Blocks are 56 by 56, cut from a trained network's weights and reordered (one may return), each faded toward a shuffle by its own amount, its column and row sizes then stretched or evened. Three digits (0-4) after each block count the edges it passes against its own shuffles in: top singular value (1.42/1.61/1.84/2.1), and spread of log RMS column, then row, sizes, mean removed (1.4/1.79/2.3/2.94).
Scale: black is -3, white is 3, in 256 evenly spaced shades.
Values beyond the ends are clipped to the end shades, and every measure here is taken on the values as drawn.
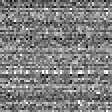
4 2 1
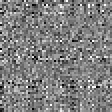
3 2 3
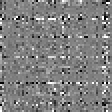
1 4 4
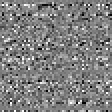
2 2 4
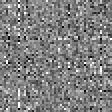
2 3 1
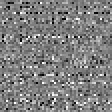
1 1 4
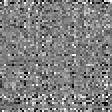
1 2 4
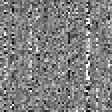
2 4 0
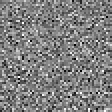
3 1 1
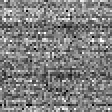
3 1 2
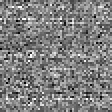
1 2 2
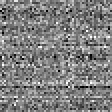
2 2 2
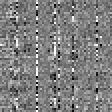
1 4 1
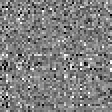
2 2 3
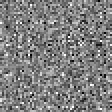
1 2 2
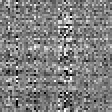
2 4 0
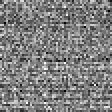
2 1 0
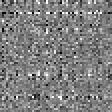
4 3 3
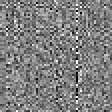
4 3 0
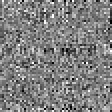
2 2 2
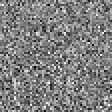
3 0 1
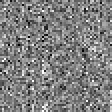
1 2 1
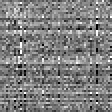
4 4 0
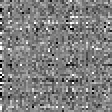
2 4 2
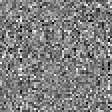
2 2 1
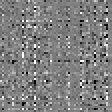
1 4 4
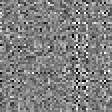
4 3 3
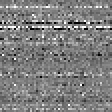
4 1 4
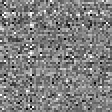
0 2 2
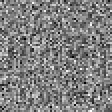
3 0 0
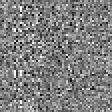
2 2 2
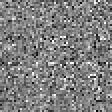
1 2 2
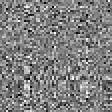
4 2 1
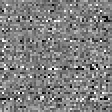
0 2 4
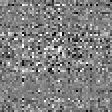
2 3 4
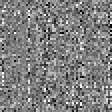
2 4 0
